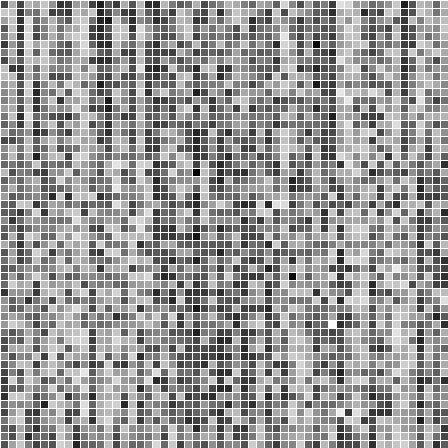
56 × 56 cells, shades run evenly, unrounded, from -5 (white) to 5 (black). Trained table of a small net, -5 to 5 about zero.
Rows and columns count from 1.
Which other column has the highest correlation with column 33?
3
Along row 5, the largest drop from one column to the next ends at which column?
4
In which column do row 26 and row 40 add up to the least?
36
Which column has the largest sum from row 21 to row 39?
25
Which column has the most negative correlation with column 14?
53
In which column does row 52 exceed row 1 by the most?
44
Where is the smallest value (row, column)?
41, 42
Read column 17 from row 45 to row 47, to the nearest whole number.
-3 -1 -3
